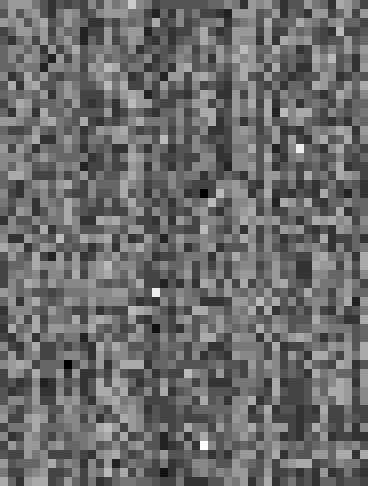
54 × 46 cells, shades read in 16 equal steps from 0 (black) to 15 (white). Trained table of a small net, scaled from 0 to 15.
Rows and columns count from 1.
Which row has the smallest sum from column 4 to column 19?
17
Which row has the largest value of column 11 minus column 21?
27
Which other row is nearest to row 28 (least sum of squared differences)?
18
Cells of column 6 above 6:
22
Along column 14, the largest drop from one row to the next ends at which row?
54
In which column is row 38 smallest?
11
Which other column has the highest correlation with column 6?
34
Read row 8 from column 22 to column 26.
3 9 10 5 6
